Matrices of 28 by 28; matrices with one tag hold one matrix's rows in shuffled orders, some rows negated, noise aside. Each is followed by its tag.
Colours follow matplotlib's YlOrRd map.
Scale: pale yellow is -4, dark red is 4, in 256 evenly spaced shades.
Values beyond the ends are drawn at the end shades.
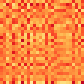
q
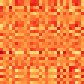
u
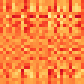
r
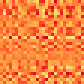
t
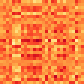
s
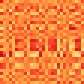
u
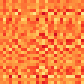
t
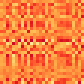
q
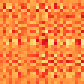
t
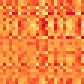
t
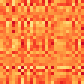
q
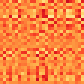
t
